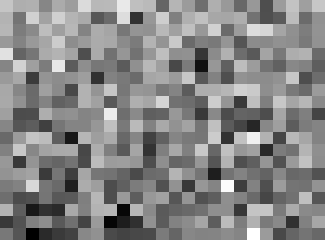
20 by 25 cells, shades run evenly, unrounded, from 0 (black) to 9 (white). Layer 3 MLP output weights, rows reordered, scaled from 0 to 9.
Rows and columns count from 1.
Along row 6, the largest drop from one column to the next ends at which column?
6
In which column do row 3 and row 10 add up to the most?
9
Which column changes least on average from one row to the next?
12
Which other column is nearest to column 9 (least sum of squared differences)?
11
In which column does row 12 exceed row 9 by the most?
19
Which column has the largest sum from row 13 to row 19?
18
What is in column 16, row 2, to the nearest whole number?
7
